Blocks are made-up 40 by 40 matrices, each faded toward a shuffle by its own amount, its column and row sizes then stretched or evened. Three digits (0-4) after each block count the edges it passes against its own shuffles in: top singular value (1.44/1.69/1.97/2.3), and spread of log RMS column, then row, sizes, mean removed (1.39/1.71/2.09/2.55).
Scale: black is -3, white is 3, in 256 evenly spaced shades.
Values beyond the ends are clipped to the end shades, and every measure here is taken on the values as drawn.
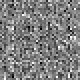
3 2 1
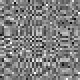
4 1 1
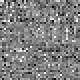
1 0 2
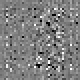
1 4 2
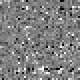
0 2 3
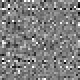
3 3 2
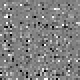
0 2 3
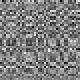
4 0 4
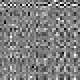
4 3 3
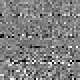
2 0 4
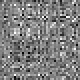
3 3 1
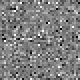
0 2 2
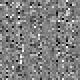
0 4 0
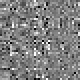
2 3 2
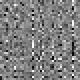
3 4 1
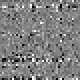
3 2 3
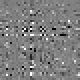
3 2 3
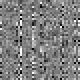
3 4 0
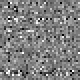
0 0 3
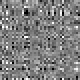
3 4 3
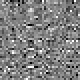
3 0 2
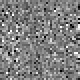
0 2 1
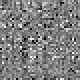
2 0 3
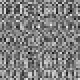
3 0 3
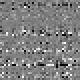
1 2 4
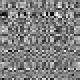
3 1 4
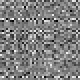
4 1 4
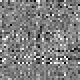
2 0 3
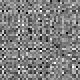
4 3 2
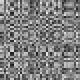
4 4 2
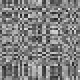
4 2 3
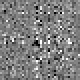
2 4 1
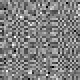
4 0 0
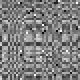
4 0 0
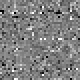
0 1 2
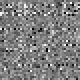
1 0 4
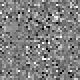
0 3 0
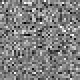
2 0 2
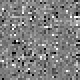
1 3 1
